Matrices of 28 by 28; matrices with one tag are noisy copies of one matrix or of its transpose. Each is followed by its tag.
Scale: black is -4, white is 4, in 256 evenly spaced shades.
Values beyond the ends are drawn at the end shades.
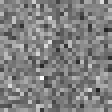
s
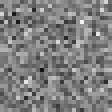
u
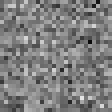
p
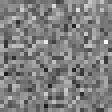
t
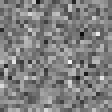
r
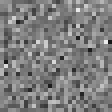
t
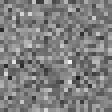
r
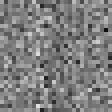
s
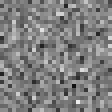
r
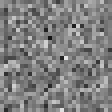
t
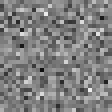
u
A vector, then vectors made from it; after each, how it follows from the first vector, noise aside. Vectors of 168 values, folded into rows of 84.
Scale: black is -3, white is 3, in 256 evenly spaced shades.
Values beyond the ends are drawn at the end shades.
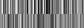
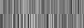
wrapped around, negated, shrunk.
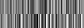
reversed.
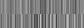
reversed, shrunk.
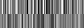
copied.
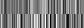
reversed, negated.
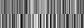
reversed, negated.
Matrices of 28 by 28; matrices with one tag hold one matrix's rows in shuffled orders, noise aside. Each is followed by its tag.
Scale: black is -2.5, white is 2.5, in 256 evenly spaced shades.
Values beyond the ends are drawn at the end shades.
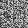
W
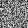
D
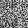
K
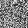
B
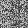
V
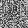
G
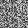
K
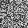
W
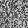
K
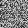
D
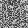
G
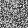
B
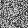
B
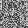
G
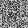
G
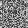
G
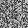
K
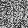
W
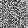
G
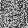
B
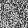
B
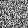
D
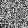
D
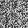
K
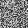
B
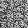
W
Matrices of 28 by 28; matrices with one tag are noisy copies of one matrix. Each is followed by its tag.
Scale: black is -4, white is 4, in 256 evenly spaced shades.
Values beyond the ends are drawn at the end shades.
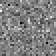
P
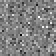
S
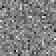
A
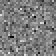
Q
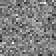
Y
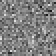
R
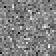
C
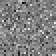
P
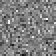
P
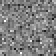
Y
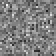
S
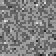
Y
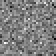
Y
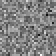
R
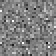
P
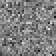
S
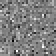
A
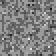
C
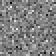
R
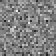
P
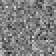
R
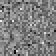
A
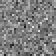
P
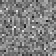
P
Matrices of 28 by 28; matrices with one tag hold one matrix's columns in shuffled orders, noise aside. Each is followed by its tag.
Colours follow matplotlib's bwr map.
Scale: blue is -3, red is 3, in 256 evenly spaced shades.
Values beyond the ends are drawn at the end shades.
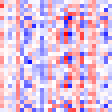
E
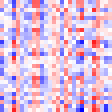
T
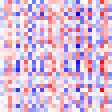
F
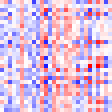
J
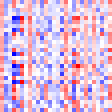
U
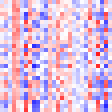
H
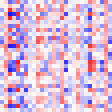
F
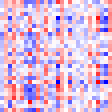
U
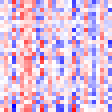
T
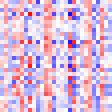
J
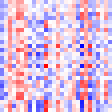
H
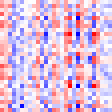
E
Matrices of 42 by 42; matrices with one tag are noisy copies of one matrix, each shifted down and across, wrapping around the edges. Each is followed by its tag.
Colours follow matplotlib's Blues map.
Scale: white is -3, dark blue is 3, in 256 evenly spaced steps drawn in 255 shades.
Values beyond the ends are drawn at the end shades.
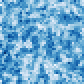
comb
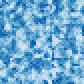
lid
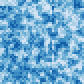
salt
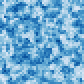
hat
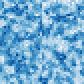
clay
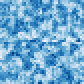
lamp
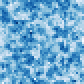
salt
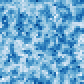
comb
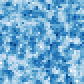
comb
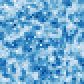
clay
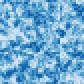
clay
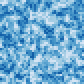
clay
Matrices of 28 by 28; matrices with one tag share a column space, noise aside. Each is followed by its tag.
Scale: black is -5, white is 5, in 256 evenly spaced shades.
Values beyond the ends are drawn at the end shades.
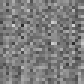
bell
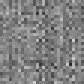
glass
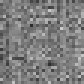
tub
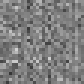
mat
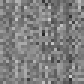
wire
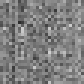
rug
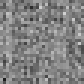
wire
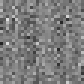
bell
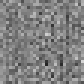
glass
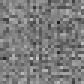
tub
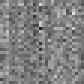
glass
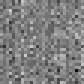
tub
